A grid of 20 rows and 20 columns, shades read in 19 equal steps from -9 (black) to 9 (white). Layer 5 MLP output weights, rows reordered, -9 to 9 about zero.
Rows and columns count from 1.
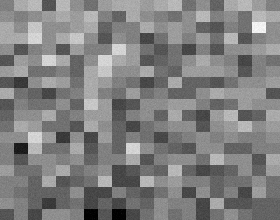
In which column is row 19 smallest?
4
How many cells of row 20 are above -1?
7
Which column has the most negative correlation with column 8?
6
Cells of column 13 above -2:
17
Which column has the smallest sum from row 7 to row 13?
9
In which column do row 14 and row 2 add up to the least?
2
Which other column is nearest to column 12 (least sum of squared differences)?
14
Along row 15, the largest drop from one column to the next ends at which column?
11
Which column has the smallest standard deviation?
12
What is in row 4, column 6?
5
